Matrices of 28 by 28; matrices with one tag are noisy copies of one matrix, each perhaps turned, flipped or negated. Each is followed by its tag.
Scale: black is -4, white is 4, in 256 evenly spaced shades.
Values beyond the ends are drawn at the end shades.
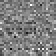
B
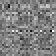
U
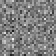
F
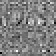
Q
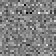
F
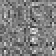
Q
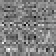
U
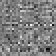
U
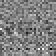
B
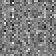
F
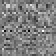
U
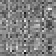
U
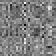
U
